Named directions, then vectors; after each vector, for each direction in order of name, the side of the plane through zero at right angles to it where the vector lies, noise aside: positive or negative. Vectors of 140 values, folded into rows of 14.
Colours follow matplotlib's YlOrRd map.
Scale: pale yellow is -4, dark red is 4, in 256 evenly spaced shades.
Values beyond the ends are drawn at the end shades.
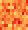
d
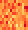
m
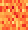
negative, positive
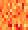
negative, negative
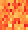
positive, positive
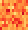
positive, negative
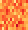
positive, negative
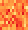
positive, negative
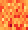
negative, negative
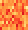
positive, negative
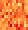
negative, negative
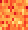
negative, positive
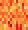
negative, negative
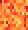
negative, positive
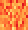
negative, negative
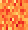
positive, negative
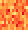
positive, negative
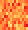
positive, positive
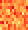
negative, positive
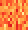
negative, negative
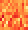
negative, negative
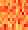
positive, positive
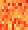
positive, positive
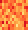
negative, positive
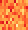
negative, positive
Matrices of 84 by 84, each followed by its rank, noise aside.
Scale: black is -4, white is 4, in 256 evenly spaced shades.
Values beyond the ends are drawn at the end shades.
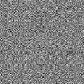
seven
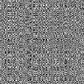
five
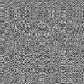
five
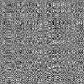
five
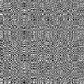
five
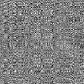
six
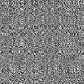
five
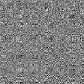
six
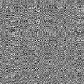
five
